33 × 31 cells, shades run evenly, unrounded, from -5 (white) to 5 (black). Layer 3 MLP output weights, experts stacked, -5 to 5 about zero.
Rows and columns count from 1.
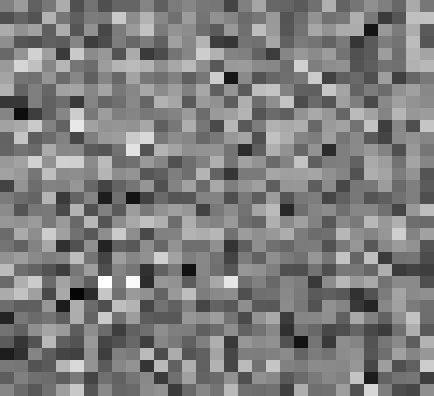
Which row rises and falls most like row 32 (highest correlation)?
3
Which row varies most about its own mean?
24
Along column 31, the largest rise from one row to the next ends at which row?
32
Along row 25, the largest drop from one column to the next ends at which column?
8
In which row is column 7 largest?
25
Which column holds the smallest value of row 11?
6
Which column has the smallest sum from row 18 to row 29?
10
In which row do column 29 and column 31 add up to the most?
23
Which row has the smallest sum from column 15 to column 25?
20
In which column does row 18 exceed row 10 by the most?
29
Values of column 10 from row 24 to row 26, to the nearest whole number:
-5 -1 -2
